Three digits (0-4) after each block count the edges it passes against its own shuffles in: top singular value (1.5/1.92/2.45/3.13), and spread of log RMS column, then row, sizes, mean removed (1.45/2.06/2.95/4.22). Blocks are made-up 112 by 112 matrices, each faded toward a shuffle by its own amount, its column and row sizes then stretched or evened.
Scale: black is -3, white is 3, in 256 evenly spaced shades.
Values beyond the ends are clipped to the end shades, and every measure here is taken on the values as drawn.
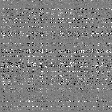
0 2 4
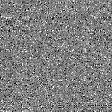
2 0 1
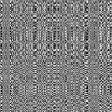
4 4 2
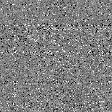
1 1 2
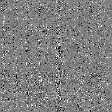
1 3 2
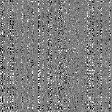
2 4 1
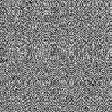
3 0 0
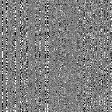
3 4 0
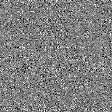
1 1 2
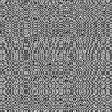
4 1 1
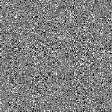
2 2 1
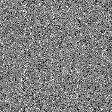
0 1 0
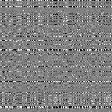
4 1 4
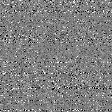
0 0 3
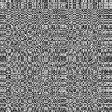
4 2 2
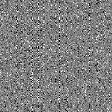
3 3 0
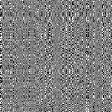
4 4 0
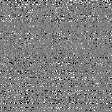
0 2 4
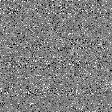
1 0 2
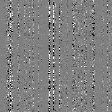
2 4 1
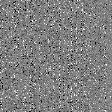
0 3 0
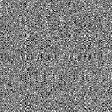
3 2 1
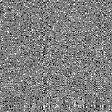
3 2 1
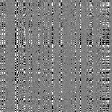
4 4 2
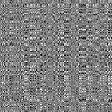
4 3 3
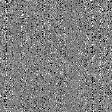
1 3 0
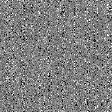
1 3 0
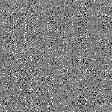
2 2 1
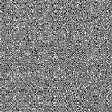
3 1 0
